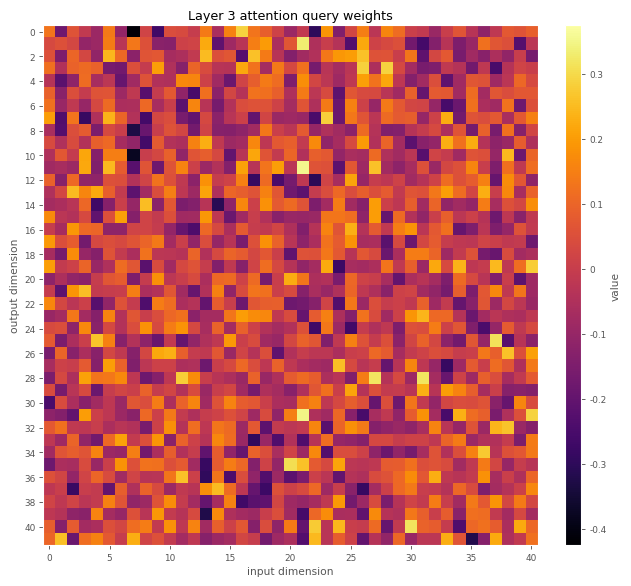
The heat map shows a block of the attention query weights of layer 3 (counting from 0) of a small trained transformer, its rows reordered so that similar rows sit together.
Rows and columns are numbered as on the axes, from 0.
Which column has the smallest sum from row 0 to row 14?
7
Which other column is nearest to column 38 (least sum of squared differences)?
10
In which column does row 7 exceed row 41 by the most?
35
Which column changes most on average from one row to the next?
21
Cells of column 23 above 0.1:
14
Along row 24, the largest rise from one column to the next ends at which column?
23
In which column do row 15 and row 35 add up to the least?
4
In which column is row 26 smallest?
19
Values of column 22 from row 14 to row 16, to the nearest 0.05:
-0.15 -0.1 -0.05
